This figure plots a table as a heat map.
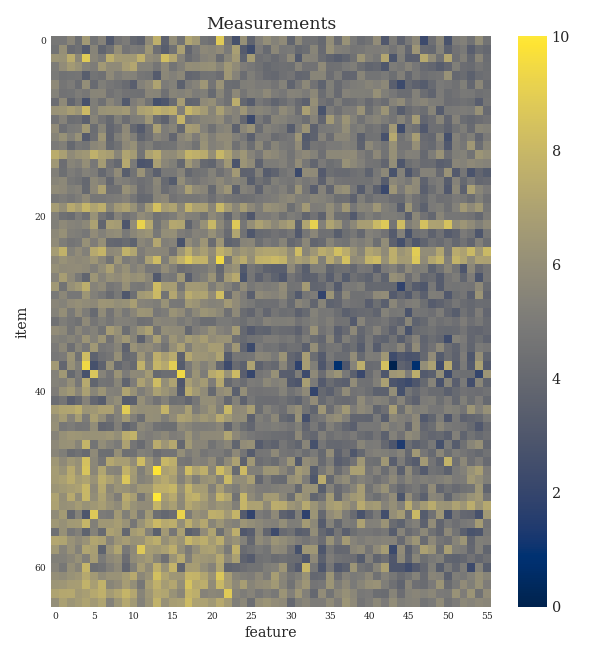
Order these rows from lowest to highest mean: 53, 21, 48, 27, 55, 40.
27, 40, 48, 55, 21, 53
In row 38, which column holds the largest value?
16
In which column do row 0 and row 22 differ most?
23
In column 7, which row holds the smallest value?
0
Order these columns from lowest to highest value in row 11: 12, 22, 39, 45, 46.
39, 12, 45, 22, 46
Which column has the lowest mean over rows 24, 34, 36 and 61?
50
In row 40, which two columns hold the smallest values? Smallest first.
33, 44
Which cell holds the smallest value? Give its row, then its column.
37, 43
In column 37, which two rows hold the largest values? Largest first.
25, 24
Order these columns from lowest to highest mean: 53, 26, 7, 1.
53, 26, 7, 1
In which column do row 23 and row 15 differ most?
13
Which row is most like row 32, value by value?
18
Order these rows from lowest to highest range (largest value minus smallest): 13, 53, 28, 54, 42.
53, 13, 42, 28, 54
